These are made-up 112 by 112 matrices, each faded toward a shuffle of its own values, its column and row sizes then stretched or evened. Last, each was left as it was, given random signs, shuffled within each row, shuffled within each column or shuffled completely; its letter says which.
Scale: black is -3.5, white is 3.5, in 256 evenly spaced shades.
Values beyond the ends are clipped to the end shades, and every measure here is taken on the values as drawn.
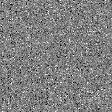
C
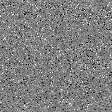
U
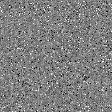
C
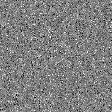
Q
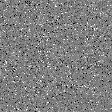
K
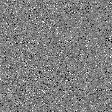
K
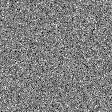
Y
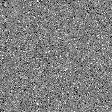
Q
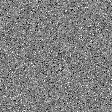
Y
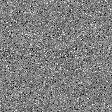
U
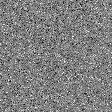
Y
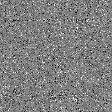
K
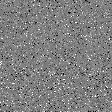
U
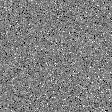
Y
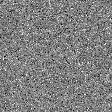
U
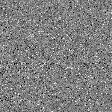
U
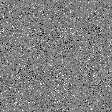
K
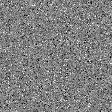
Q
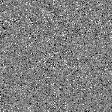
C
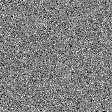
Y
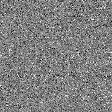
U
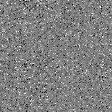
K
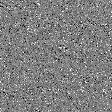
U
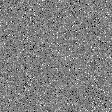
Q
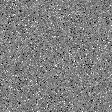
Y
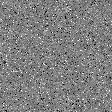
Y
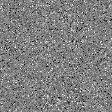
K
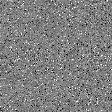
C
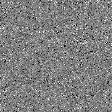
K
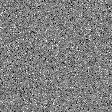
Y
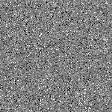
K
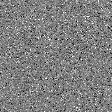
U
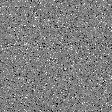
U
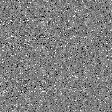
C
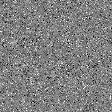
K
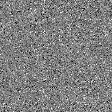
K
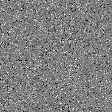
Q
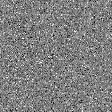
Q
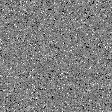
U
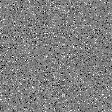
C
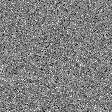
Y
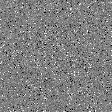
K
